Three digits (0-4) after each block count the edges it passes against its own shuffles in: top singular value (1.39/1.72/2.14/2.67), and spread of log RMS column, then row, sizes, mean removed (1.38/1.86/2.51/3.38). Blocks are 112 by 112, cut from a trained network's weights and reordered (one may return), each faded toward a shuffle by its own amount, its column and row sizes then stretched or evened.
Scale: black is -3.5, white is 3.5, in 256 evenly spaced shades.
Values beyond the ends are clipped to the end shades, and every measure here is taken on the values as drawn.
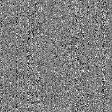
0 4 0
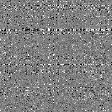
3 3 3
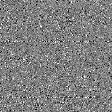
2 1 2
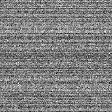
4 2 1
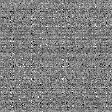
2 3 2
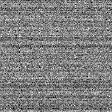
3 2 2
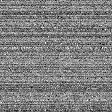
4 0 2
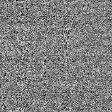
0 3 0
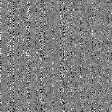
1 4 2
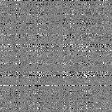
1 3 4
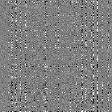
3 4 3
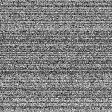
4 0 1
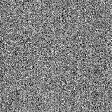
2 0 0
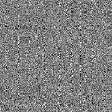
2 3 1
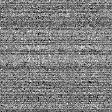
4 3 0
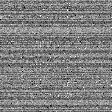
4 1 0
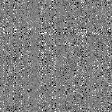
1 4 2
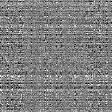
4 4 2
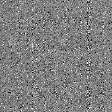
0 3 2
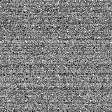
2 1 1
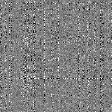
1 4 2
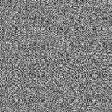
4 1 2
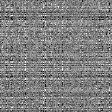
4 4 1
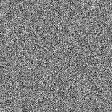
2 0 0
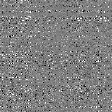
0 3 4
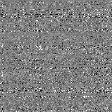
1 2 4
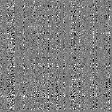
0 4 3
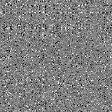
2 2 2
